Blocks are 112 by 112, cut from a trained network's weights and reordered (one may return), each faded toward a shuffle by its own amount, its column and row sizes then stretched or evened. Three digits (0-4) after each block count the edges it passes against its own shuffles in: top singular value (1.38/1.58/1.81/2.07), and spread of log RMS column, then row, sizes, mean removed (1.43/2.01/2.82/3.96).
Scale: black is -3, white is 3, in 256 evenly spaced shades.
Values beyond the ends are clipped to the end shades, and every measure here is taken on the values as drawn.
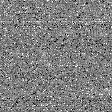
0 0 1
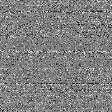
1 0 3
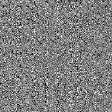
2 3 1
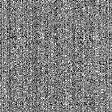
3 0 2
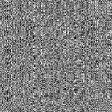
4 3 0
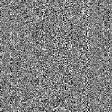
3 3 0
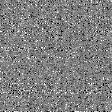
0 1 3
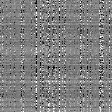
4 4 0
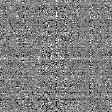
2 3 1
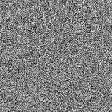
3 0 0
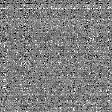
2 2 1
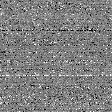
2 0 3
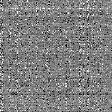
2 3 0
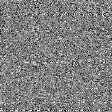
1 1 2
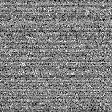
4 0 0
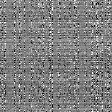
4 4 0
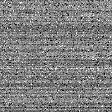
4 1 0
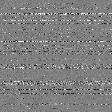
2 0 4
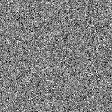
1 1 0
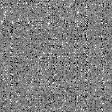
0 3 1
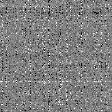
1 3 1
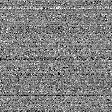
3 0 2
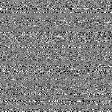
1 0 4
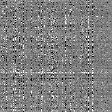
3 4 1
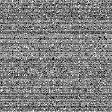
4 2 0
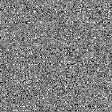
1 1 3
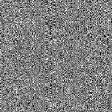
3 3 0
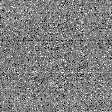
0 1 0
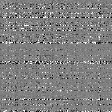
2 2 4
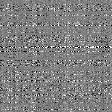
2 1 4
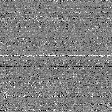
3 1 3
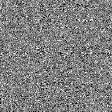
1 1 2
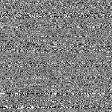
4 0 4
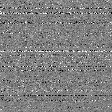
2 0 3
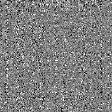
0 3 2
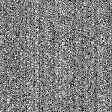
2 1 0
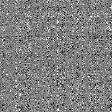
0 3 1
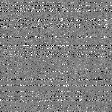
1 1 4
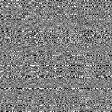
4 0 4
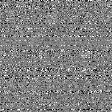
0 1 4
